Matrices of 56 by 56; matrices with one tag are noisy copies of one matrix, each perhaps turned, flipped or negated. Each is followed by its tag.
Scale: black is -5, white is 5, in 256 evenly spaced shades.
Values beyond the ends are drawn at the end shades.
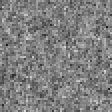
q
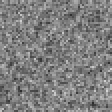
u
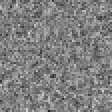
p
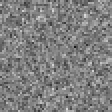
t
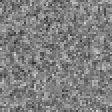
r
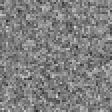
r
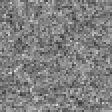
q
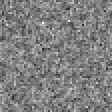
r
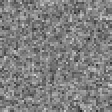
p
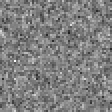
p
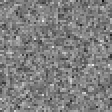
t
